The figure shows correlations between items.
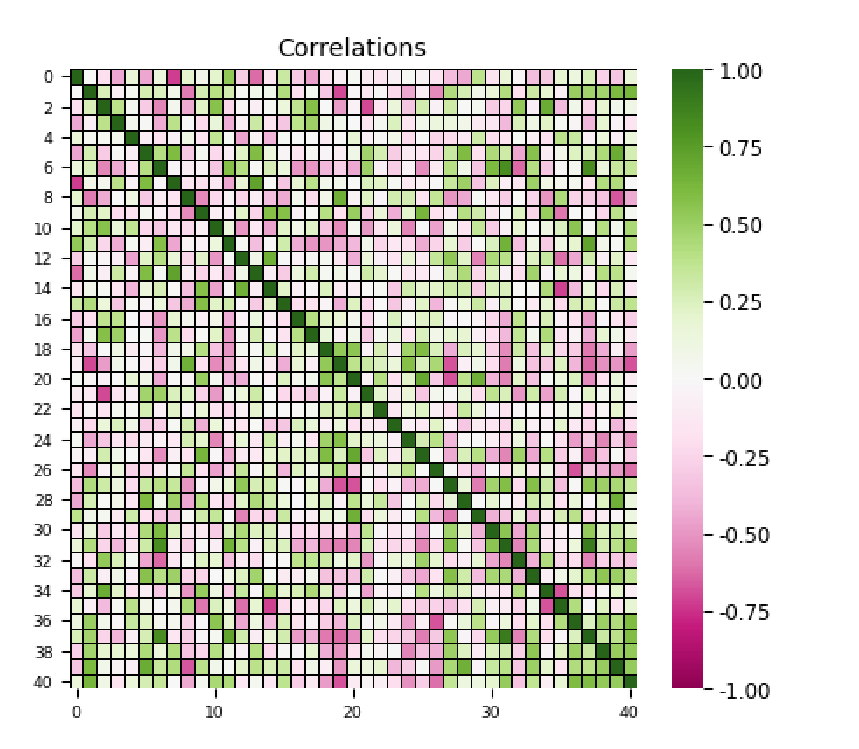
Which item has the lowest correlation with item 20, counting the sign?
27
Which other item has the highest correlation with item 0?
11
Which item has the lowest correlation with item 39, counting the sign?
8
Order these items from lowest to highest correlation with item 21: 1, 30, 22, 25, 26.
25, 1, 26, 22, 30
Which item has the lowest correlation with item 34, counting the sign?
35
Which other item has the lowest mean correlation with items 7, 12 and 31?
29
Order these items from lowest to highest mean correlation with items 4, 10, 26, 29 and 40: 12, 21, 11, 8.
12, 21, 8, 11
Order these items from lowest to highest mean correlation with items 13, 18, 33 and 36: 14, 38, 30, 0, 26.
0, 26, 14, 30, 38
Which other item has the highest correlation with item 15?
9
